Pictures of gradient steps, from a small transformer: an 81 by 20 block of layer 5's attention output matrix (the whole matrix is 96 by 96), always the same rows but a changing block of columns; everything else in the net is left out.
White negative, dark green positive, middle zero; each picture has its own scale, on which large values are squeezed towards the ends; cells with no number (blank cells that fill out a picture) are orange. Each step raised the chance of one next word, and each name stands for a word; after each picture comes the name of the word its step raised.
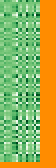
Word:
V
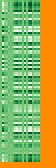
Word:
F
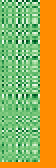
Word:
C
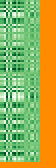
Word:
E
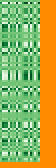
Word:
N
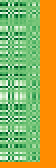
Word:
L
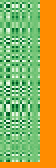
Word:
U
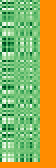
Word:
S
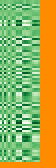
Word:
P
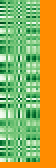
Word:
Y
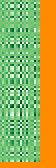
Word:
U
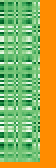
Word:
F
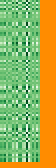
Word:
S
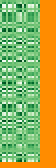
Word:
U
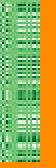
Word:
P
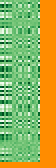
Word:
U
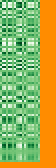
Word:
S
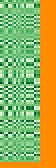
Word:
U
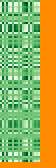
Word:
N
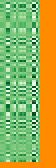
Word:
U
